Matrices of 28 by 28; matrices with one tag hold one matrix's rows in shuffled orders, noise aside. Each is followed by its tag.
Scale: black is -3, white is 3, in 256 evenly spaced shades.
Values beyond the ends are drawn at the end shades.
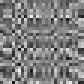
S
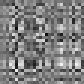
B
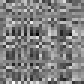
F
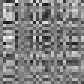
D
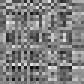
F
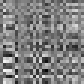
D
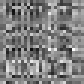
F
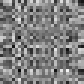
S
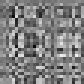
B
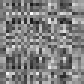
F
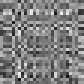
S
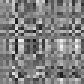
B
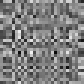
S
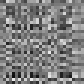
F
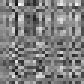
B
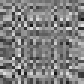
S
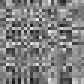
F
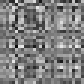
B
